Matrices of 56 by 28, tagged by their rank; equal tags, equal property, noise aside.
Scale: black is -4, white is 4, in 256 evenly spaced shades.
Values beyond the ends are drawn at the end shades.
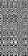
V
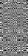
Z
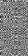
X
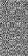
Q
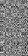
Q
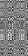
V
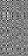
V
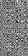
Q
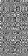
X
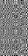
V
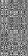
Z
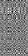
V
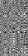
Z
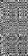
Z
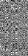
Q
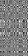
V
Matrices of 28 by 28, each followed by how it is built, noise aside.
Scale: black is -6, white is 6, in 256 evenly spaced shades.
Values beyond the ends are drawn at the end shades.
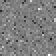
sparse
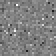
sparse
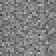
repeating rows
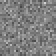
noise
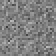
repeating rows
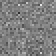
low rank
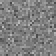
noise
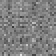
low rank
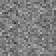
repeating rows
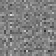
low rank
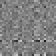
low rank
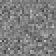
low rank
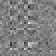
low rank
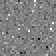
sparse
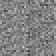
repeating rows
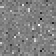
sparse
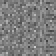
repeating rows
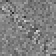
banded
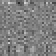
low rank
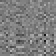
low rank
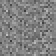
repeating rows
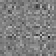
low rank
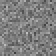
repeating rows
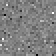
sparse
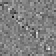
banded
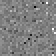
sparse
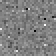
sparse
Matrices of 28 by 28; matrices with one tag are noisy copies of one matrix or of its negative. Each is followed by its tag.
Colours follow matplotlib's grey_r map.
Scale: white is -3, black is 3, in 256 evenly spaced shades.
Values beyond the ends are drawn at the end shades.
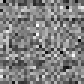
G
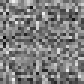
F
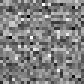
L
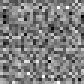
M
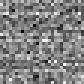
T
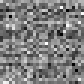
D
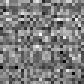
L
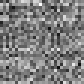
G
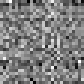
G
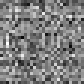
G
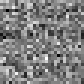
D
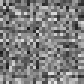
F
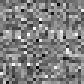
D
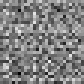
M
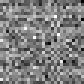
G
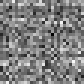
G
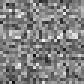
D
